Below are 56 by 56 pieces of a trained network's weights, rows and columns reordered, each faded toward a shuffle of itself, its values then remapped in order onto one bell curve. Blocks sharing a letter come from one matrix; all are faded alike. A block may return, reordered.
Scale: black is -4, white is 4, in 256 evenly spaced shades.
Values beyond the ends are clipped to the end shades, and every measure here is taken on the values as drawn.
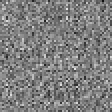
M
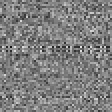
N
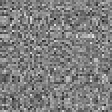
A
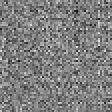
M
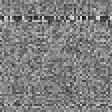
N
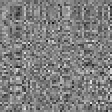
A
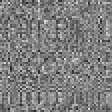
A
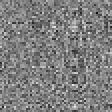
M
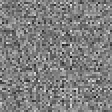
M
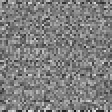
N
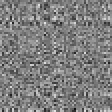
N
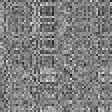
A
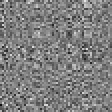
A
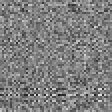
N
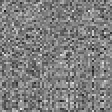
A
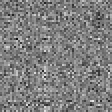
M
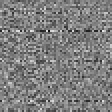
N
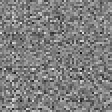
M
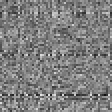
N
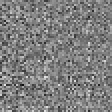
N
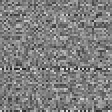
N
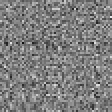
N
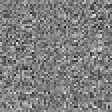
M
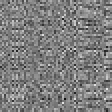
A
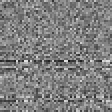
N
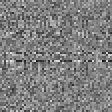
N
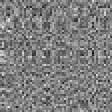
A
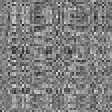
A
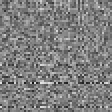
N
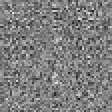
M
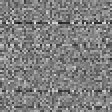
N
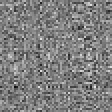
N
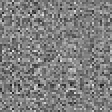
N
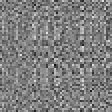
A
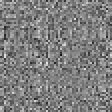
A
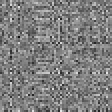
N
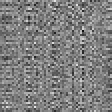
A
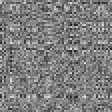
N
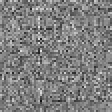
M
